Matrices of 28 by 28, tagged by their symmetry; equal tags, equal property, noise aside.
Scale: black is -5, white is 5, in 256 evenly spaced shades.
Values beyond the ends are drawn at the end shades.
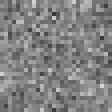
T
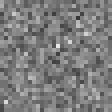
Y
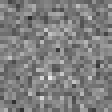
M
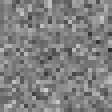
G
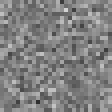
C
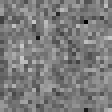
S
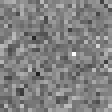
Y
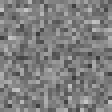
C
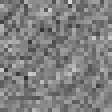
T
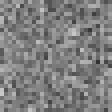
S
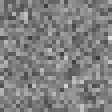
G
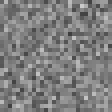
T
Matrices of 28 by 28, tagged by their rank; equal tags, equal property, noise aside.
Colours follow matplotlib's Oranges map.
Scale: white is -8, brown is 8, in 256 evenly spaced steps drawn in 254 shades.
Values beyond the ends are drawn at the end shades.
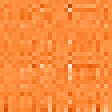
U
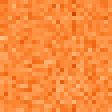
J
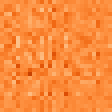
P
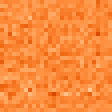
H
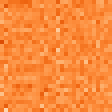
H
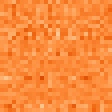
P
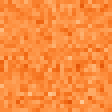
J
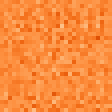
J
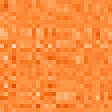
U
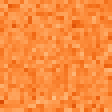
J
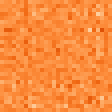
H
